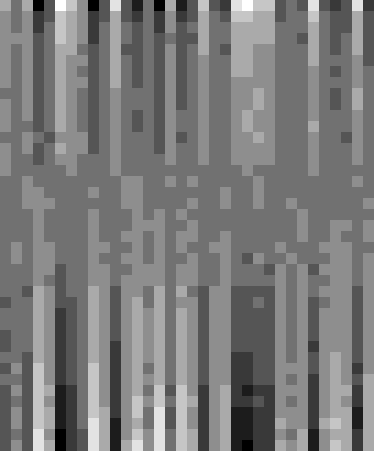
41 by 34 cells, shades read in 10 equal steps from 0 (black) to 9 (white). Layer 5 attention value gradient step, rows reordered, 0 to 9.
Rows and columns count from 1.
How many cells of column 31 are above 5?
9
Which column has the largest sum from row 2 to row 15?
6
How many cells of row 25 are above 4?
16
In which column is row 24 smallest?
23
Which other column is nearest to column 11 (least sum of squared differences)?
22
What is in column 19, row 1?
7
